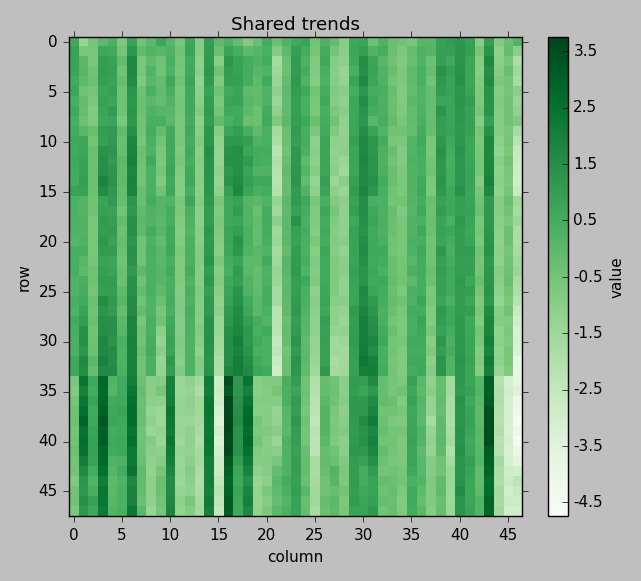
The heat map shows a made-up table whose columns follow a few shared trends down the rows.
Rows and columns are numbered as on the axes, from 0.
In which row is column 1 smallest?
0
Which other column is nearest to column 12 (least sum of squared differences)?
20
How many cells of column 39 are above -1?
34
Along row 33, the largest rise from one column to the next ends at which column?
16
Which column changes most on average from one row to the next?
46
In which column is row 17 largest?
30
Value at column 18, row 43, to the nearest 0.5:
2
